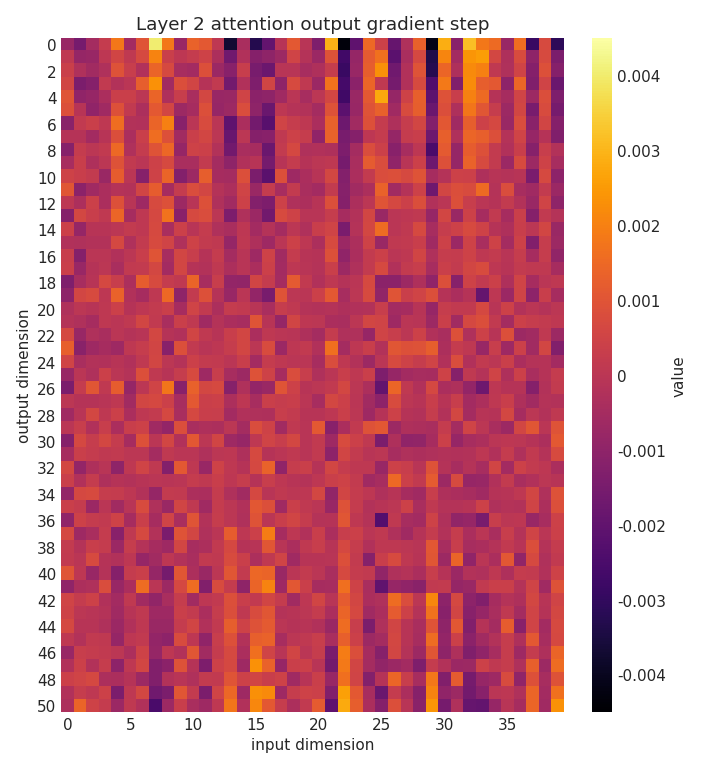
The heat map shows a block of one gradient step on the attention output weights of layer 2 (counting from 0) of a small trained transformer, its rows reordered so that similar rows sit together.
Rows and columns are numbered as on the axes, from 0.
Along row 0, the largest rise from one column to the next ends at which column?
30
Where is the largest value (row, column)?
0, 7
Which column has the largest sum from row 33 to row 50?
22
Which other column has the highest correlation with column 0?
14
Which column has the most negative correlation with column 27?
3
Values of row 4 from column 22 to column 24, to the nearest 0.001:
-0.003 -0.001 0.001
